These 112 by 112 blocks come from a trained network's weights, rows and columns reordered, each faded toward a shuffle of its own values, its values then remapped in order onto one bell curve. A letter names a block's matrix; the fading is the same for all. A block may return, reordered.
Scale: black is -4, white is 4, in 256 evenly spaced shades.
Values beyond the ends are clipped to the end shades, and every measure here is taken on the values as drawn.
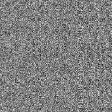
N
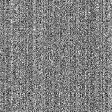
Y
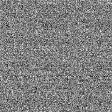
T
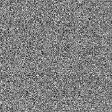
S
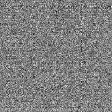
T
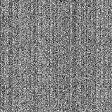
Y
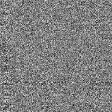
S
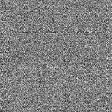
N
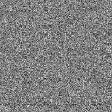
S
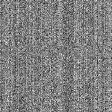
Y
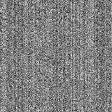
Y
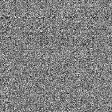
T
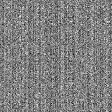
Y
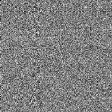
S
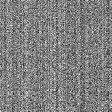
Y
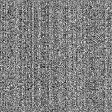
Y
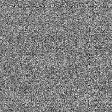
T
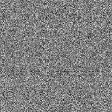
S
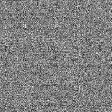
N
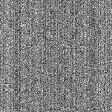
Y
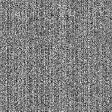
Y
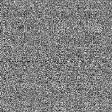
T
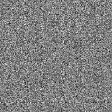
S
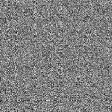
S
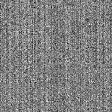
Y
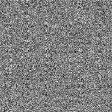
N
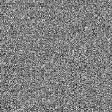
S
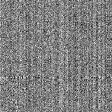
Y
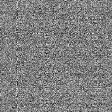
T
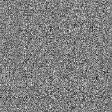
S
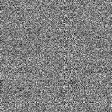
T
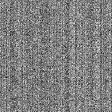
Y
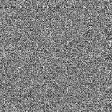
S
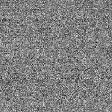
T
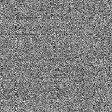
N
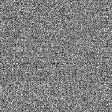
T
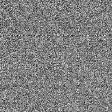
T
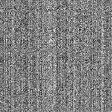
Y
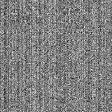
Y
